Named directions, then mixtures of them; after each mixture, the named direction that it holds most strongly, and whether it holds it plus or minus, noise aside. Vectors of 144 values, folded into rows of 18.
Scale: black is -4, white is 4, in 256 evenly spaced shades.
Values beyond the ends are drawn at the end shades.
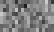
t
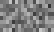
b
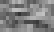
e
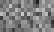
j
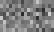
j, minus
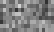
t, minus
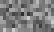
j, minus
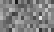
b, minus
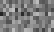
j, minus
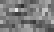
e, plus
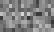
j, plus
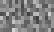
b, minus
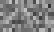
b, plus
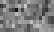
e, minus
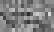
e, plus
